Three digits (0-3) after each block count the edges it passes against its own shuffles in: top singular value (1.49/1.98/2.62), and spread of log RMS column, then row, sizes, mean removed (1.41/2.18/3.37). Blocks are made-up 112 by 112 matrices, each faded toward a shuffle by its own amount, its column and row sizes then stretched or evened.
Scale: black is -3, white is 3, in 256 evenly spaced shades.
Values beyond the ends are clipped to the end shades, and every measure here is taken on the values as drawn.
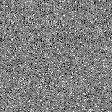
1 0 0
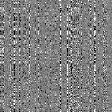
3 3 0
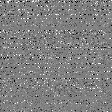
0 0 3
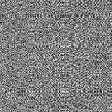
3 1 1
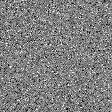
0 0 0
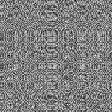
3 0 0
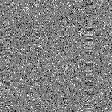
2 0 0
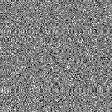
3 1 0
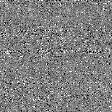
1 1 2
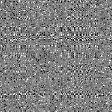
3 2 2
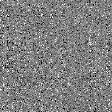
1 2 1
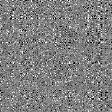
2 2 2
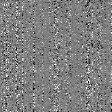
1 3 0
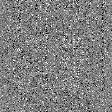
0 2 0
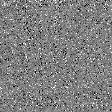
0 1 1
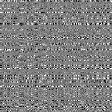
3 1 3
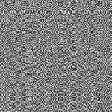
3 2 1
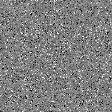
0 1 1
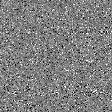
1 0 1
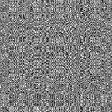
3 2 0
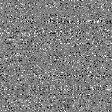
2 0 2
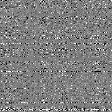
2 2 3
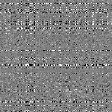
3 2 3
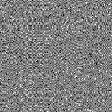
3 0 0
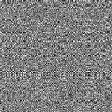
3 0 2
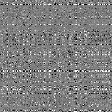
3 2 3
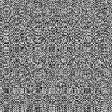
3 0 2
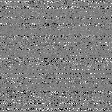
1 0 3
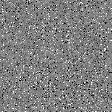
0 1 1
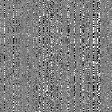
3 3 0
